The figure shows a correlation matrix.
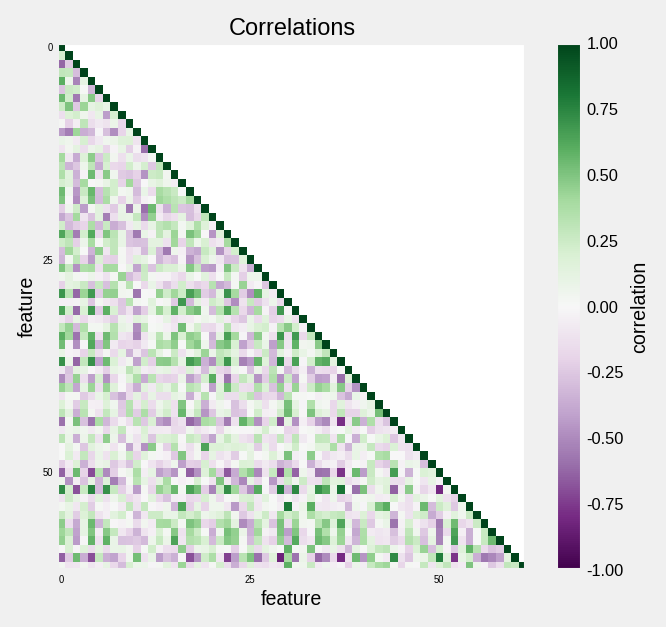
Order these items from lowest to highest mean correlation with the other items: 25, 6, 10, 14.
10, 25, 14, 6
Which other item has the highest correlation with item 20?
39
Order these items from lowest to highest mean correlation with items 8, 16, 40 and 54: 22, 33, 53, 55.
53, 22, 55, 33
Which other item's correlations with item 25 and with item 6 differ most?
52
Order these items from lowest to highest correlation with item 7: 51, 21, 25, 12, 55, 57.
51, 21, 25, 12, 55, 57
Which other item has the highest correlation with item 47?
19
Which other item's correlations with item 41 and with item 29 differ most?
60
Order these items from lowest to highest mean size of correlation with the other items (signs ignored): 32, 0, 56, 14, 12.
32, 12, 14, 56, 0
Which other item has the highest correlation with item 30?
54
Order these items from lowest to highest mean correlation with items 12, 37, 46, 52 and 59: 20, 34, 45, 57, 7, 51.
20, 45, 51, 7, 57, 34
